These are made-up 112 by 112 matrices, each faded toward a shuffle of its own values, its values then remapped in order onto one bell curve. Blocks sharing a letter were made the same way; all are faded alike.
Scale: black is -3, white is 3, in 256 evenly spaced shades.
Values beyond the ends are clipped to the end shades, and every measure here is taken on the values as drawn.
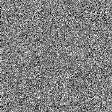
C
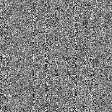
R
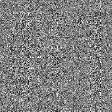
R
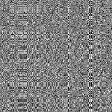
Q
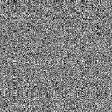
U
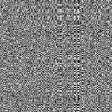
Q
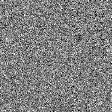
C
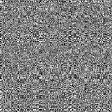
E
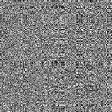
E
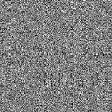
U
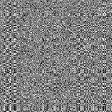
Q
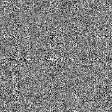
R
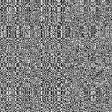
Q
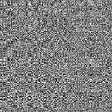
E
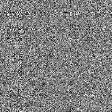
R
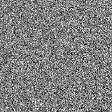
C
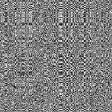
Q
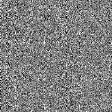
R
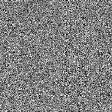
C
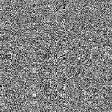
U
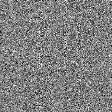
C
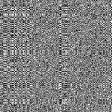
Q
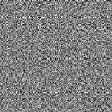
E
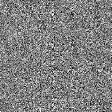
C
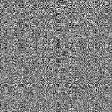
E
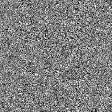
C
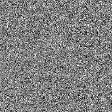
C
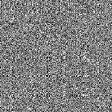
U
